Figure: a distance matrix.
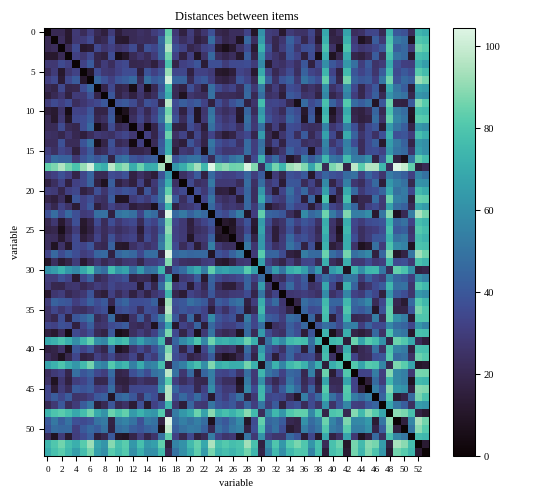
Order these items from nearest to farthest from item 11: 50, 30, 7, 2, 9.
7, 2, 9, 50, 30
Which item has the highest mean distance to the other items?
17
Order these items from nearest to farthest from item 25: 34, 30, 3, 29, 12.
29, 3, 12, 34, 30
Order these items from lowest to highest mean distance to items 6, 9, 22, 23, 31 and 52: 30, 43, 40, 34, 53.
34, 40, 43, 30, 53
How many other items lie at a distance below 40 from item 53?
6
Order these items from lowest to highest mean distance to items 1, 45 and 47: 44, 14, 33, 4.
44, 14, 33, 4
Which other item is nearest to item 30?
42
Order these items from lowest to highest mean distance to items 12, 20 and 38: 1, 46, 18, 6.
1, 18, 6, 46
